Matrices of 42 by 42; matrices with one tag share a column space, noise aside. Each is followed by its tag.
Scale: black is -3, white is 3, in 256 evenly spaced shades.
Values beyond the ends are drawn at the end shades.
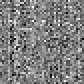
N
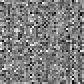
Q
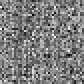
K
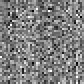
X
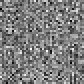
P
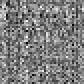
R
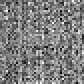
P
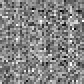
X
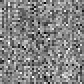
N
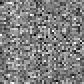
Q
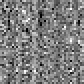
R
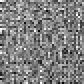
P
